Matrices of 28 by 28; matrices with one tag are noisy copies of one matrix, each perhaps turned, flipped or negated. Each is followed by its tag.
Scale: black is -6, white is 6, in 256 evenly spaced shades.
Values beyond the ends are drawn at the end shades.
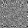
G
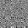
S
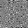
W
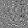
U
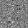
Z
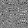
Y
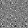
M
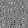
Y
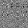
U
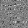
Z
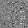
U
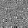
S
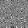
S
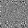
G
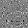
U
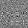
U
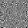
G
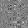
Z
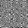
W
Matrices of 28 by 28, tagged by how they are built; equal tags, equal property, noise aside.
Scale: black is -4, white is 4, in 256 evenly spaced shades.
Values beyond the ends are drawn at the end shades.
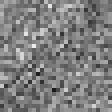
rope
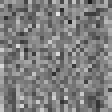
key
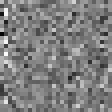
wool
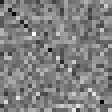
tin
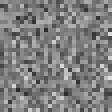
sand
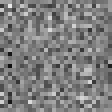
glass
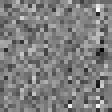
wool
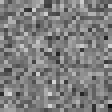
glass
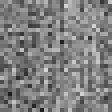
key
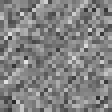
rope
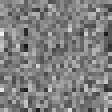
glass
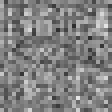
key
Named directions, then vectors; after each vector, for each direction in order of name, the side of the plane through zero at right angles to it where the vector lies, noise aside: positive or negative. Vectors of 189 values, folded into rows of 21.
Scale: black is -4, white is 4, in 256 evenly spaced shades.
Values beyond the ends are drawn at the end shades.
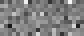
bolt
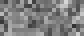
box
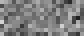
negative, negative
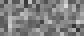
negative, positive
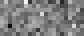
positive, negative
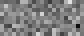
positive, positive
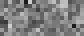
negative, positive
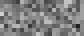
positive, positive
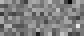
negative, negative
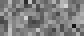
negative, positive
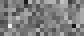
negative, positive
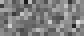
negative, positive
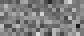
positive, positive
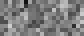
negative, positive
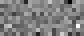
negative, negative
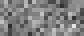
positive, negative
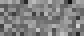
negative, negative
